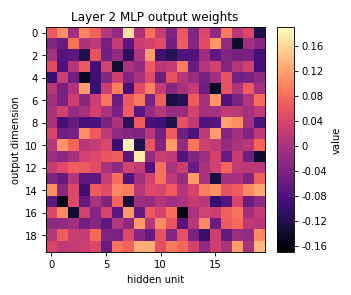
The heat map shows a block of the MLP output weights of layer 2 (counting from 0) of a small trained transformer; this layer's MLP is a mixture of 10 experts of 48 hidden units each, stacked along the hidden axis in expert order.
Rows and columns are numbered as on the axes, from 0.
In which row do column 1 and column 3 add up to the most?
0
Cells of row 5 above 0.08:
3
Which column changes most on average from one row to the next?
7
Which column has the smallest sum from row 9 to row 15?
1
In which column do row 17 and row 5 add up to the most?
8
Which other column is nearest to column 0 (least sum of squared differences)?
18
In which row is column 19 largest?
19
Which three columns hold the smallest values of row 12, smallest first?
9, 13, 6
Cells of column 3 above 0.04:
5
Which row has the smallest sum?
2
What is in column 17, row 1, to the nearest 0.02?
-0.14
